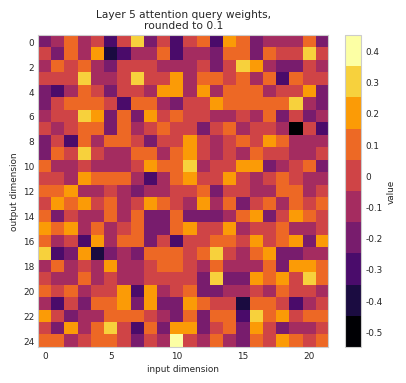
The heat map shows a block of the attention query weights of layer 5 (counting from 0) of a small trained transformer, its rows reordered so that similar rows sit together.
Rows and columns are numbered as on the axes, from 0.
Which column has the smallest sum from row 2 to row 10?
21
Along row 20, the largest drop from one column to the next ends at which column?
7
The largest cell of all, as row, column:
24, 10
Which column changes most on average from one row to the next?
19
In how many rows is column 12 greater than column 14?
7
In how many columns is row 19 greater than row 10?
7
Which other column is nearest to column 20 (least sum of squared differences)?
9
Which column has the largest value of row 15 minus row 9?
0
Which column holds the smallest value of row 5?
6
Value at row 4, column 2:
-0.1
